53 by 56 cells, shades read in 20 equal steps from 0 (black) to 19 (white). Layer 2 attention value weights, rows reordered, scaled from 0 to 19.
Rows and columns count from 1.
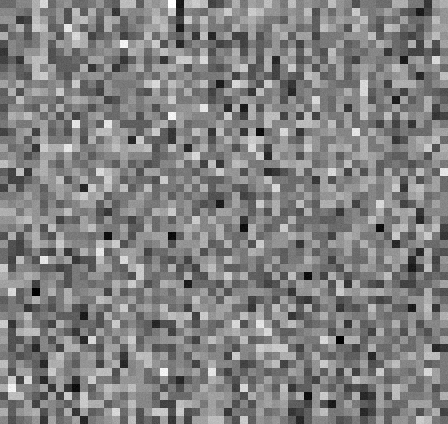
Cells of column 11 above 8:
34
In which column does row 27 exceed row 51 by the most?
22
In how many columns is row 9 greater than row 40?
22
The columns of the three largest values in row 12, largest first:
46, 8, 33
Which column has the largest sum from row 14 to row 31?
39
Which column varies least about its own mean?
49
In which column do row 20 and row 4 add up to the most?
9
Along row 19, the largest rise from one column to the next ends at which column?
6
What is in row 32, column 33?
12
